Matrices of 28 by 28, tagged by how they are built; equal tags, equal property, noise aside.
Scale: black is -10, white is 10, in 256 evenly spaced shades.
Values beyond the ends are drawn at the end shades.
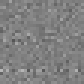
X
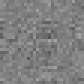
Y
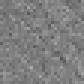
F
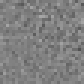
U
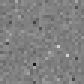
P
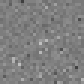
P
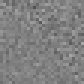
U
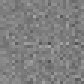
Y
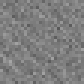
F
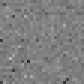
P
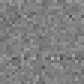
X
